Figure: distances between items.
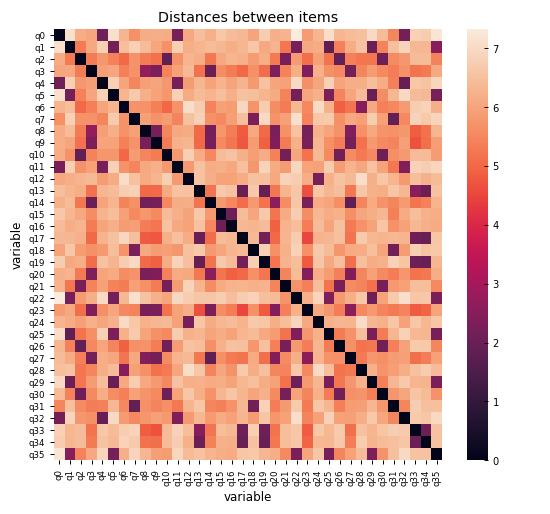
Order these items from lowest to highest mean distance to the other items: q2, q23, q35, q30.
q23, q2, q30, q35
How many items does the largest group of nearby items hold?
7
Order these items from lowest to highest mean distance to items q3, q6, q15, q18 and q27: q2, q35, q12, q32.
q2, q32, q35, q12
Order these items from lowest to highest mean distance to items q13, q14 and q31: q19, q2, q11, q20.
q20, q19, q2, q11
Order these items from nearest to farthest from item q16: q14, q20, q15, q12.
q15, q20, q14, q12
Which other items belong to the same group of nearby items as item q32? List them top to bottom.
q0, q4, q11
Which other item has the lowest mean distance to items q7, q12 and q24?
q31
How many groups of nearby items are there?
9
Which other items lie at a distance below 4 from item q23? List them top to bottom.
q3, q8, q9, q14, q20, q27
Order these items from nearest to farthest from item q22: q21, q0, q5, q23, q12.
q5, q21, q23, q12, q0
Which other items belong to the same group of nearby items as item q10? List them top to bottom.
q2, q21, q26, q30
